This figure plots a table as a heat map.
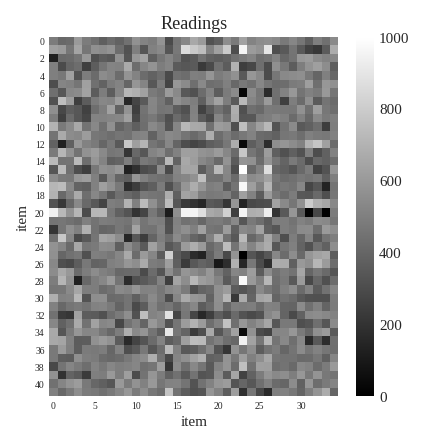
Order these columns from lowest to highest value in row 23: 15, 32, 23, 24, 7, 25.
32, 24, 25, 15, 7, 23
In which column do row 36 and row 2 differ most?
0
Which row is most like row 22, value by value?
5
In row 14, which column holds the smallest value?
31
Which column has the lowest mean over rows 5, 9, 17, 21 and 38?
14
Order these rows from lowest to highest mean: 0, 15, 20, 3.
3, 15, 0, 20
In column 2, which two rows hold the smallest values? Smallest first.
32, 26
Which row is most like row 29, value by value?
40
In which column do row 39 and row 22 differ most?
4
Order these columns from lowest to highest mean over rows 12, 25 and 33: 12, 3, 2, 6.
2, 6, 12, 3
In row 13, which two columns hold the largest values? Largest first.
23, 1
